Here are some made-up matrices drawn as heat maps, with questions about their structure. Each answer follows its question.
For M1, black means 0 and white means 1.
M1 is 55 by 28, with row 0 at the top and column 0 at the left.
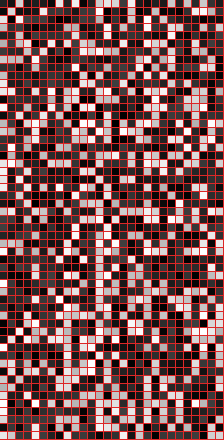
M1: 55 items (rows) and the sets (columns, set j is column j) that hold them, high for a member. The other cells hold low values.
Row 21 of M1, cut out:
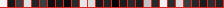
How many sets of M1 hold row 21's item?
7
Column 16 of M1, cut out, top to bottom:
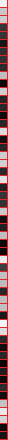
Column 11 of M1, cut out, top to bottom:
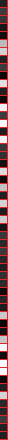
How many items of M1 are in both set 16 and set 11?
0
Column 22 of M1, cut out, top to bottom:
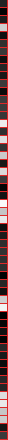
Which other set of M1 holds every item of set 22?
18
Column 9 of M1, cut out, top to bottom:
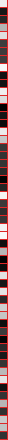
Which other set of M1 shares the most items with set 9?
13
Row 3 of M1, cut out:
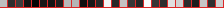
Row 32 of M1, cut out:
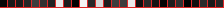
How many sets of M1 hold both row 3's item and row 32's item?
0
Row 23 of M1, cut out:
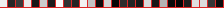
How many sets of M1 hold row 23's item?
11
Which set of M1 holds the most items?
12
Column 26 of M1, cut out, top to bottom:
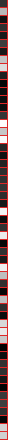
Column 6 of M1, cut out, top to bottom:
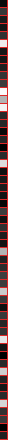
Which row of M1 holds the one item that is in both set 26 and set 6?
42
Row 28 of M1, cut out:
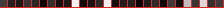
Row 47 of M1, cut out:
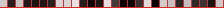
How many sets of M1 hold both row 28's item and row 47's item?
3
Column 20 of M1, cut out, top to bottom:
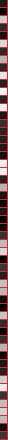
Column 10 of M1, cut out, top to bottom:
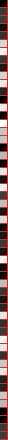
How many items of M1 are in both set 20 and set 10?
9
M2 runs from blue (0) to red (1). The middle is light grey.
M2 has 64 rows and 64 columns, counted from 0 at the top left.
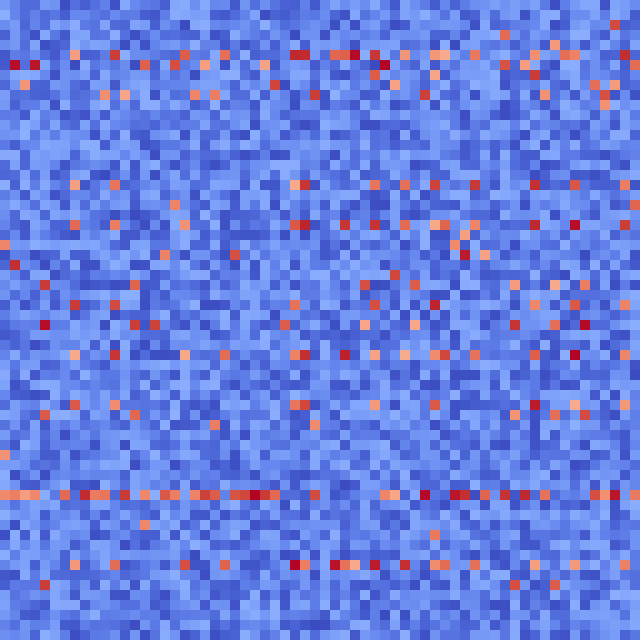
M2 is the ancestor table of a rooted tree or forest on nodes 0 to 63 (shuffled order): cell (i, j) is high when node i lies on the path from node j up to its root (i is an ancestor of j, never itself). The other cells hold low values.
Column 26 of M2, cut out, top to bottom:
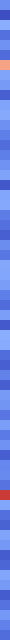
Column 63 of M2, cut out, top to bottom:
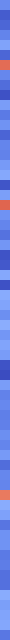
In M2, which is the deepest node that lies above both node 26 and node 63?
6
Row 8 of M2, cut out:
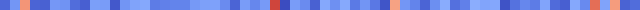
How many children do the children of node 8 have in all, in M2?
2
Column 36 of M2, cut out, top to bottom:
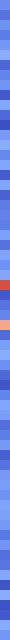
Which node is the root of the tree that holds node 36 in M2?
32
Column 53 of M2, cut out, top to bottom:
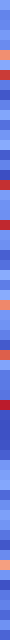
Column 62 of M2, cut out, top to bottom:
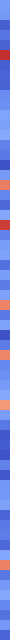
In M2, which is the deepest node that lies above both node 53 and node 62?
30
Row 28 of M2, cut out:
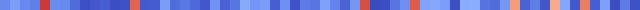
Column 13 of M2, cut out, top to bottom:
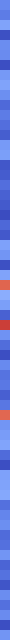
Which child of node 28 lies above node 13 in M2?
41
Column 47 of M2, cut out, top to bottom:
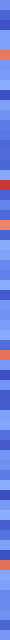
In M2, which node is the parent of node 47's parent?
22
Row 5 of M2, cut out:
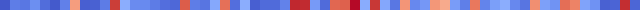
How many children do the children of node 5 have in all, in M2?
2
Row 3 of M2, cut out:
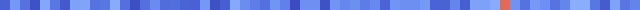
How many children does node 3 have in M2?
1
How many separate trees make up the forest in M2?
3
